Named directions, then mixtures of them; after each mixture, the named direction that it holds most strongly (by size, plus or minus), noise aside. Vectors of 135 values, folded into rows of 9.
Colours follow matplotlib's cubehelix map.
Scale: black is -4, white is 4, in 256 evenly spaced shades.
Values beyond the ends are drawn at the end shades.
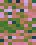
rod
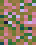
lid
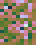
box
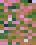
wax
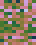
rod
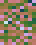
lid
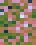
box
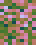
box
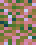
wax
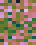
rod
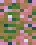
wax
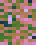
wax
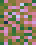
lid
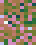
lid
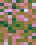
rod
